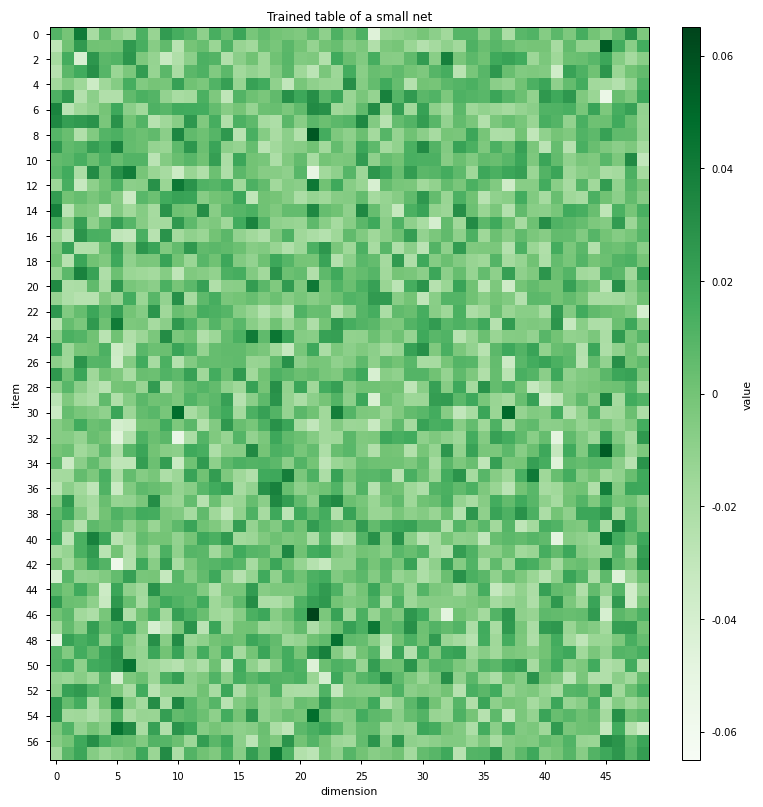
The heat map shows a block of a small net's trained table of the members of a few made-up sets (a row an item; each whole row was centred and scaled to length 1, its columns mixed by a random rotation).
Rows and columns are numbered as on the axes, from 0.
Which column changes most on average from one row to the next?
21
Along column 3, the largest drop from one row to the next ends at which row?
4
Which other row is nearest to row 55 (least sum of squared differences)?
53
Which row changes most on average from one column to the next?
20
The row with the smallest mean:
16
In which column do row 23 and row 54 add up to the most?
5
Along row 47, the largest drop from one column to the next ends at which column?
12
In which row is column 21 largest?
46
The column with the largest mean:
25
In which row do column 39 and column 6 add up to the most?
35
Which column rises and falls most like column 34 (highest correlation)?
7
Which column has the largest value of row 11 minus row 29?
26
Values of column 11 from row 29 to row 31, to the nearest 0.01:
0.01 -0.02 0.01
